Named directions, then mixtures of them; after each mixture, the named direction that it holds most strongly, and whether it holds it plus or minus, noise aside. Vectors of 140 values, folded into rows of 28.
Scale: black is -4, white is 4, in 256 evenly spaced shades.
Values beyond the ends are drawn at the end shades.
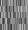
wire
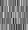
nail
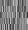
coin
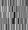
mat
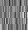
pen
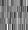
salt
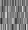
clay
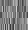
coin, plus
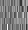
salt, plus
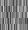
coin, minus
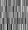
salt, minus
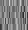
pen, minus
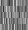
wire, minus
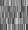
salt, plus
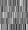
nail, plus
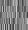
coin, plus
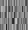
clay, minus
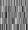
clay, minus
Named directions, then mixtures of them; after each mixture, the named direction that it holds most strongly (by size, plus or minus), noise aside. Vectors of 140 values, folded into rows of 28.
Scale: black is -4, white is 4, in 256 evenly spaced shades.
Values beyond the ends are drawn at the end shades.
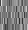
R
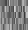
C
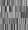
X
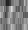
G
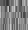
X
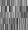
X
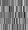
C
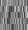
R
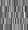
C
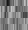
G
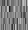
X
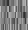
X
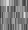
G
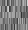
X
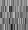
X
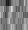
G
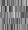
X
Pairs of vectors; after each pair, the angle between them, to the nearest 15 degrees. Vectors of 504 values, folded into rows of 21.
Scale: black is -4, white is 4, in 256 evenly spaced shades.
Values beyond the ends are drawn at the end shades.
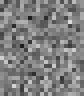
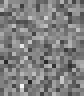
150 degrees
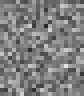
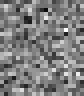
75 degrees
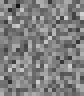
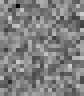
30 degrees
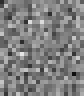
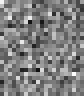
150 degrees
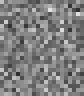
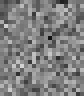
90 degrees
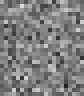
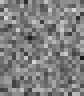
60 degrees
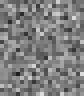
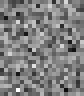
60 degrees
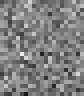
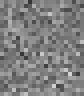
150 degrees
